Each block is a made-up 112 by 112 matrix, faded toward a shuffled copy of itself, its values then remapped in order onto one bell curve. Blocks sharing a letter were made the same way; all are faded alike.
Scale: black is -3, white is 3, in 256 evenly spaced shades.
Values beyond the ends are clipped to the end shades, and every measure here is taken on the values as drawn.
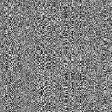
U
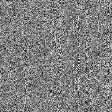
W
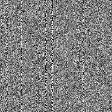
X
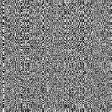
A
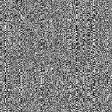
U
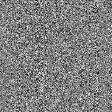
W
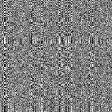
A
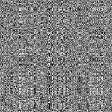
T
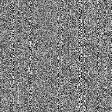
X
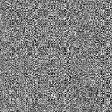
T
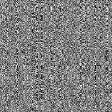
U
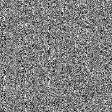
W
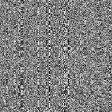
U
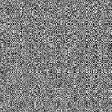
T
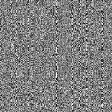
U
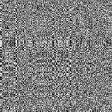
T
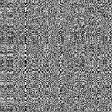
T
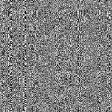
U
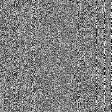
X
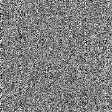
W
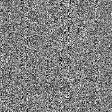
W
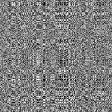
T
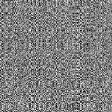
T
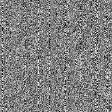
X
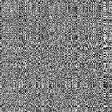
T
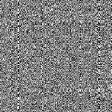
U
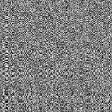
T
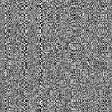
A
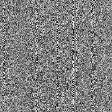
X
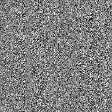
W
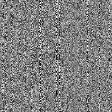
X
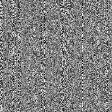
X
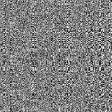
U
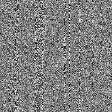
X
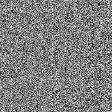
W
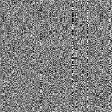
U
